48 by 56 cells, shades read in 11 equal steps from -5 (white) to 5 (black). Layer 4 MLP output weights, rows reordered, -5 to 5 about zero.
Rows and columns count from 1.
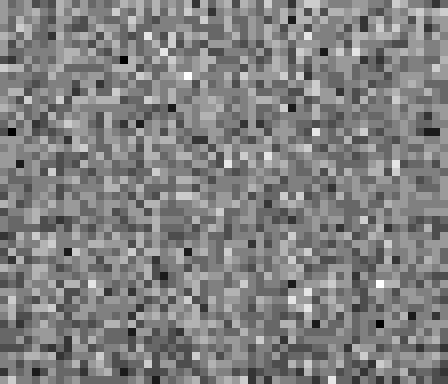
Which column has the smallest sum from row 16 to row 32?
20
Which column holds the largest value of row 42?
17
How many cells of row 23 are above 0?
16
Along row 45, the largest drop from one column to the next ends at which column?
25
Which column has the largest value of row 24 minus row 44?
42
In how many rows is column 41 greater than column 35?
20
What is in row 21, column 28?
2
